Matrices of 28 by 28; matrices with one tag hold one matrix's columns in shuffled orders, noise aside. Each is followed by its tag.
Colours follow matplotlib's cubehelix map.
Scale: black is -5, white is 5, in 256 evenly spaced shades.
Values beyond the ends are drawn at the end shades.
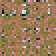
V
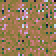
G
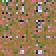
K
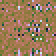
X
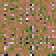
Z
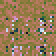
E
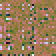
Z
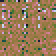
G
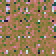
K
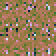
X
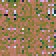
V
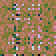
Z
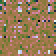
K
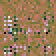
E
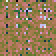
G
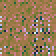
E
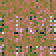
E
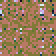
V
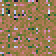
V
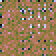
G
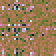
X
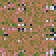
X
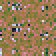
X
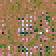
E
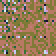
K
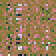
Z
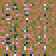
Z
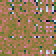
K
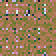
V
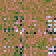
E
